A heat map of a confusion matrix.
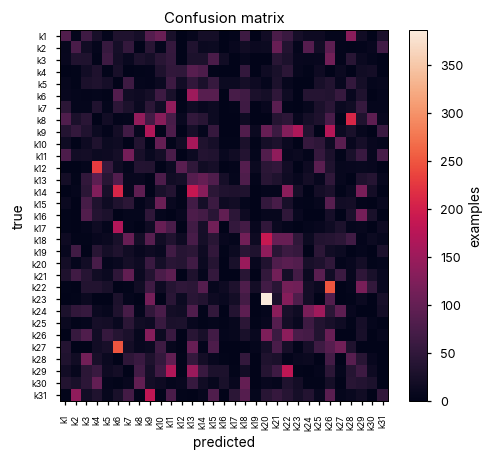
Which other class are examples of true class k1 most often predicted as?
k28
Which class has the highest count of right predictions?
k9
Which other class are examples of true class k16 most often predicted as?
k29
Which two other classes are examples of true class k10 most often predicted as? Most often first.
k13, k27
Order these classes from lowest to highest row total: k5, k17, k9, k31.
k5, k17, k31, k9
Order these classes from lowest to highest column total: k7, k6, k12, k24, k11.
k12, k24, k7, k6, k11
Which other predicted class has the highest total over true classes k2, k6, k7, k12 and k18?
k21
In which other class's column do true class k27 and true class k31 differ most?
k6
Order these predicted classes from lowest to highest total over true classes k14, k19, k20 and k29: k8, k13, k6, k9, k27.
k27, k9, k8, k6, k13
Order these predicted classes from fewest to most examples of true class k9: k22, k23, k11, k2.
k2, k11, k22, k23
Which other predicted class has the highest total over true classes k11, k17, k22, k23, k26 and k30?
k20
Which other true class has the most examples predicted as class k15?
k17
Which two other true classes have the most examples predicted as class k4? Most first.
k12, k14
